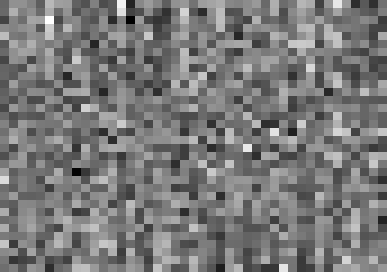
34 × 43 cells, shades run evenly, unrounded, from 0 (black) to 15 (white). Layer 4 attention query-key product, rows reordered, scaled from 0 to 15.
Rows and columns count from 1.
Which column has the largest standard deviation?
38
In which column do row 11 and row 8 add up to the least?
17
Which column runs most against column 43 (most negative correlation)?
12
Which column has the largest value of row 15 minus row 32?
28
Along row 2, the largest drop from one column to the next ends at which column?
15
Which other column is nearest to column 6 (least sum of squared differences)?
21
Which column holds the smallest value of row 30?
25
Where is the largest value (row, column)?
3, 6
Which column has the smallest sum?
43
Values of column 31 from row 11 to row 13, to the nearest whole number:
8 6 8
